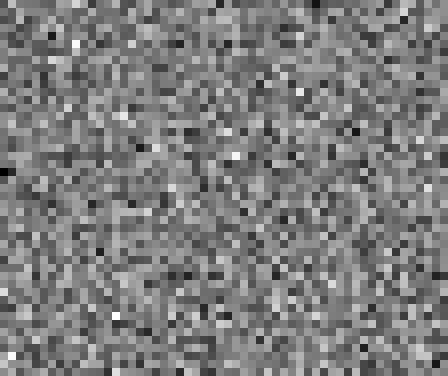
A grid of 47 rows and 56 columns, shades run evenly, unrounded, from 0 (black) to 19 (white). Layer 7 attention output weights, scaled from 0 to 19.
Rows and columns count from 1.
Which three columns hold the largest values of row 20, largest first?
30, 54, 38
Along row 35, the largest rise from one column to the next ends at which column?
51
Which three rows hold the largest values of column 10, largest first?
6, 1, 43
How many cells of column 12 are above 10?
22
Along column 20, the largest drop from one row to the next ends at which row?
47
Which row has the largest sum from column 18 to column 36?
16
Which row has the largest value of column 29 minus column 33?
11
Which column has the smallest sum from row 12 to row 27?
34
